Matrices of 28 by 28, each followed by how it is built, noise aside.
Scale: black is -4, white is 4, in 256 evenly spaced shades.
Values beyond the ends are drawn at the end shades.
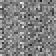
repeating rows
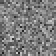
noise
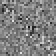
banded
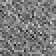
Toeplitz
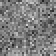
smooth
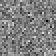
noise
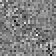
banded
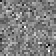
banded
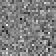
uneven columns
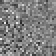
lower triangular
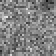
smooth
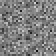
repeating rows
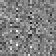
uneven columns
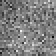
smooth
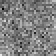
smooth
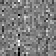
uneven columns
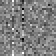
uneven columns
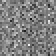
repeating rows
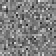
noise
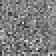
lower triangular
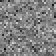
noise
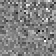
upper triangular
